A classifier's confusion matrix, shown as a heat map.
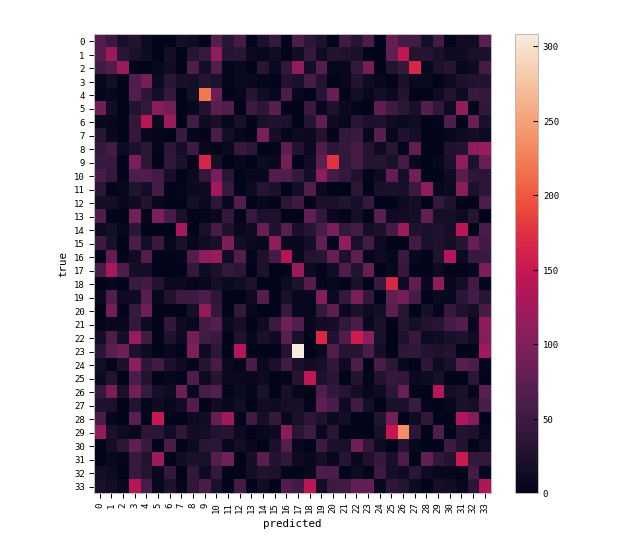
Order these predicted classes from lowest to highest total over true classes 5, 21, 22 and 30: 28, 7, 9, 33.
7, 28, 9, 33
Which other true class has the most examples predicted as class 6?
5
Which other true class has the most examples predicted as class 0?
29
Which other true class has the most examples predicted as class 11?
28
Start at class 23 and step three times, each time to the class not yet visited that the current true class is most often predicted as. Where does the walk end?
26
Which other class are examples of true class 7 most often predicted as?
14
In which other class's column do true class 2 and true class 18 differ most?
25
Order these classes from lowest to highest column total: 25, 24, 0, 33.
24, 0, 25, 33
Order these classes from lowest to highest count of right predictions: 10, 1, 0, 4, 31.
4, 0, 10, 1, 31
